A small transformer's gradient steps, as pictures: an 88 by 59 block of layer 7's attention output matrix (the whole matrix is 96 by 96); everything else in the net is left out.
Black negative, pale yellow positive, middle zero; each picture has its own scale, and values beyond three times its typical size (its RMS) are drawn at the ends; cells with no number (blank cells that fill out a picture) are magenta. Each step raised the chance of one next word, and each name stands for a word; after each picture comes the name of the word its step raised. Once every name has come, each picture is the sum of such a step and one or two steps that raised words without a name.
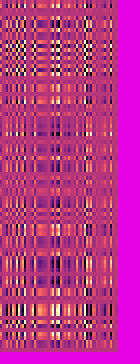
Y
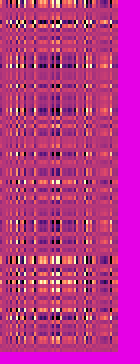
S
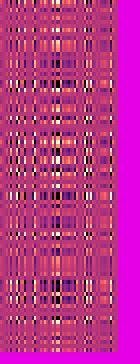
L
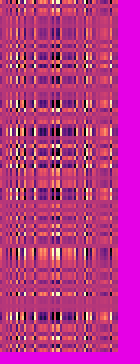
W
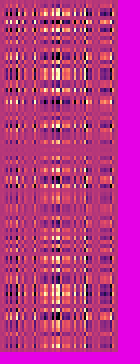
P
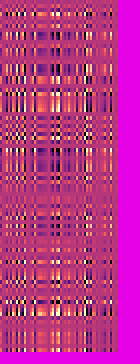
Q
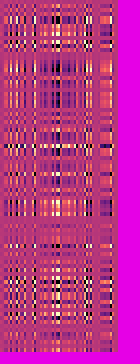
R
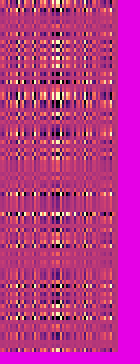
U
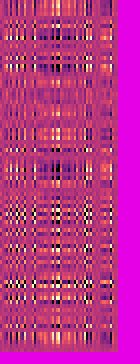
Q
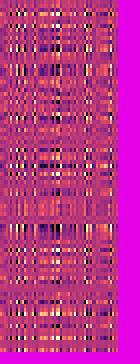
Q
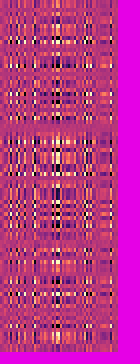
L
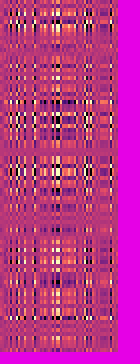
P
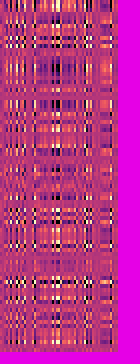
R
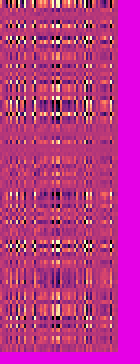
U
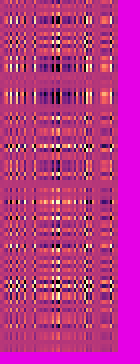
R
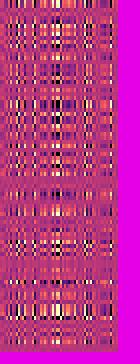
R
